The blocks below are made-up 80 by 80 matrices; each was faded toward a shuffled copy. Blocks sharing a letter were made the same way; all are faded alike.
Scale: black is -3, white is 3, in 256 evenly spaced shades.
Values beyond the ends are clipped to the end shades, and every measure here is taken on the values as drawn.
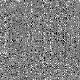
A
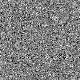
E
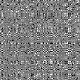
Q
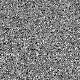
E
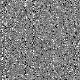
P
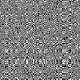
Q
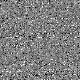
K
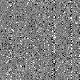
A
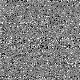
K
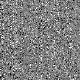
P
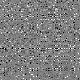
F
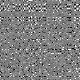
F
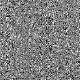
P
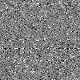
K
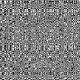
Q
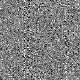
P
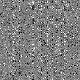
A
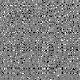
F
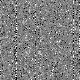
P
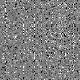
A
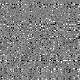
F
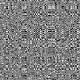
Q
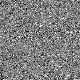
E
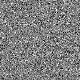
E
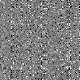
A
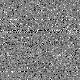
K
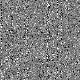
P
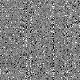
A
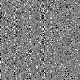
A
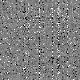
A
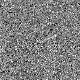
E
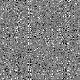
A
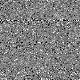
K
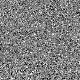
E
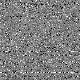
K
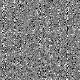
P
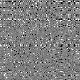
F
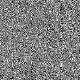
P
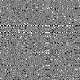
F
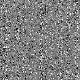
P
